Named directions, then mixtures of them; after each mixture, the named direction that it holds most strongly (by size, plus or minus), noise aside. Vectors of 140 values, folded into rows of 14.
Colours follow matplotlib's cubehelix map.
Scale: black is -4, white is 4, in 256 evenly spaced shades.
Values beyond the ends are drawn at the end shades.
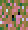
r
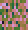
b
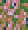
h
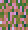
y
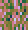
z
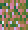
b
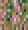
z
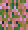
b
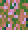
h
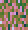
y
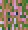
y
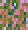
h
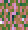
y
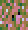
r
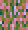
b
